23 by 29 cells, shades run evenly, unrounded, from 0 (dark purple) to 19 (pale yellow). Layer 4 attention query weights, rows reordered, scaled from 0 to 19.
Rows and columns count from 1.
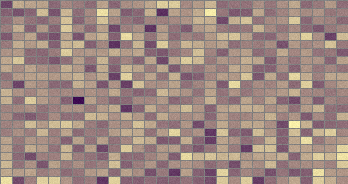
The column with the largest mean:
6
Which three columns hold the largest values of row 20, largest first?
29, 16, 27
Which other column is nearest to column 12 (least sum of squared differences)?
3
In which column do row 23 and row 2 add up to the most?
4
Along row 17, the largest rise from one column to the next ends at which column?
19
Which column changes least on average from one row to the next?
1
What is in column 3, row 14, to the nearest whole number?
11
